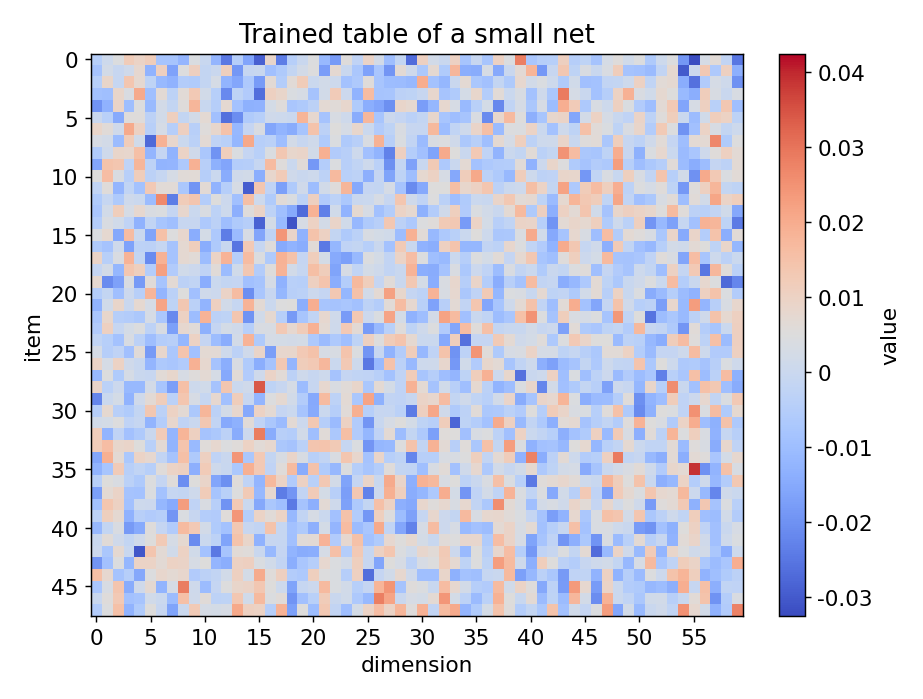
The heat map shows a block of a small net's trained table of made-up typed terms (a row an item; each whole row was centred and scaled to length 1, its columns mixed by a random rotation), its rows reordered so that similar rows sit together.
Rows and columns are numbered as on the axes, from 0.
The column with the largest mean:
8
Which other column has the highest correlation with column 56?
22
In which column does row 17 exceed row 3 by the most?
12
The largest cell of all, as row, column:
35, 55
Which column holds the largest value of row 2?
30
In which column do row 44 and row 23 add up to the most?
20
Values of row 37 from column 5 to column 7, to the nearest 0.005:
0.005 -0.01 0
